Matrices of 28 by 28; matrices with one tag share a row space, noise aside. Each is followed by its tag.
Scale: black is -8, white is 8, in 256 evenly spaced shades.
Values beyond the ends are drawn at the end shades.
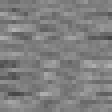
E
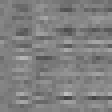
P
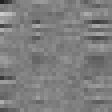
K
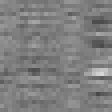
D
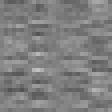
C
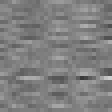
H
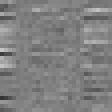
K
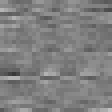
E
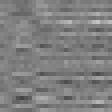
P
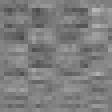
C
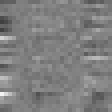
K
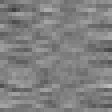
E
